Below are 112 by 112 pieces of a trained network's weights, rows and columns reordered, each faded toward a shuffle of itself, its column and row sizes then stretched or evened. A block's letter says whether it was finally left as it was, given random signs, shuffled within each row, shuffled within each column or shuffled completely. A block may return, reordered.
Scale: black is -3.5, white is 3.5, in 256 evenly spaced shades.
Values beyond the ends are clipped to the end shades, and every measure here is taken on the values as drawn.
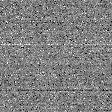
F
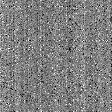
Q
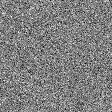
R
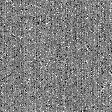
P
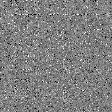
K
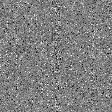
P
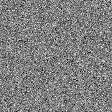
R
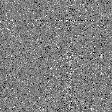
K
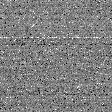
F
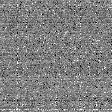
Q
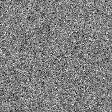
P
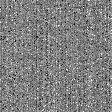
P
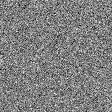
R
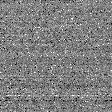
F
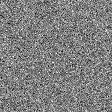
R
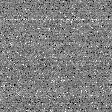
F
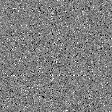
K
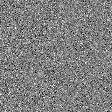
P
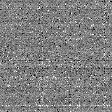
Q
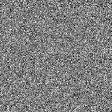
Q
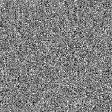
Q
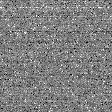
F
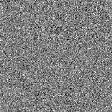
Q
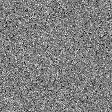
R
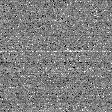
F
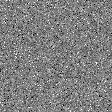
R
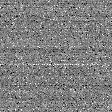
F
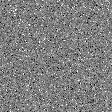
R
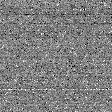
F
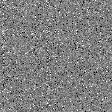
P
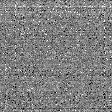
Q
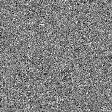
P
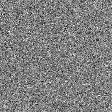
F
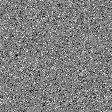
F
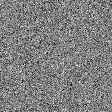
R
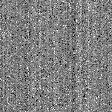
P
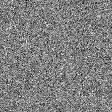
R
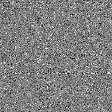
K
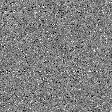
F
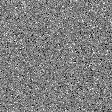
R
